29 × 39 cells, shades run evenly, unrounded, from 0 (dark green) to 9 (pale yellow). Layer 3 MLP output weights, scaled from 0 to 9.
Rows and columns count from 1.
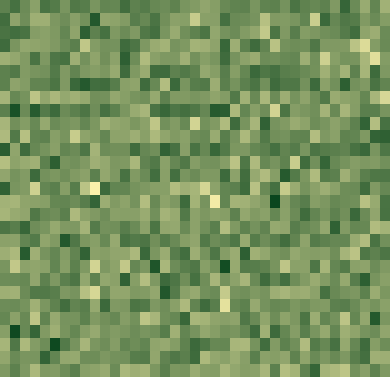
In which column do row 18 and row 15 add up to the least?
1
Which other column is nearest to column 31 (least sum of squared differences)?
12
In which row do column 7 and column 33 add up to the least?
19
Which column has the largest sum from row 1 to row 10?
37
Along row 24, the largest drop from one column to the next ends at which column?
24
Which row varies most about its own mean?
15
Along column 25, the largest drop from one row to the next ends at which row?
20
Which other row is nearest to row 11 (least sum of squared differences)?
17
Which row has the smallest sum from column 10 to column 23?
9
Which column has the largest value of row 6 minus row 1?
35
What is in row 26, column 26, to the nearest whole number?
2
